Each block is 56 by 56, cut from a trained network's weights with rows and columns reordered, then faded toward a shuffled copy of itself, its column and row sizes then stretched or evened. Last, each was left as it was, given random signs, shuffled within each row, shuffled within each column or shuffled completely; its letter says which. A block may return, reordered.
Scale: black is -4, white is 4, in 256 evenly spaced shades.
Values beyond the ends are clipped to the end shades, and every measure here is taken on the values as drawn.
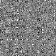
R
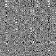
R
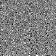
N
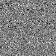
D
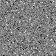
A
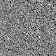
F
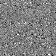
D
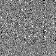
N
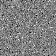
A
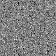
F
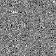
R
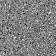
A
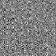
R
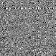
R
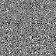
N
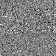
D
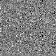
N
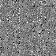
F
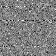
D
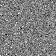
A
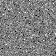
A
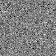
D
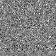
D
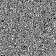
A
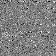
D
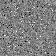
A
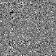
N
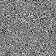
D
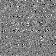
D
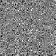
R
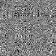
R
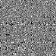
R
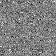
D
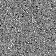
A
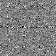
N
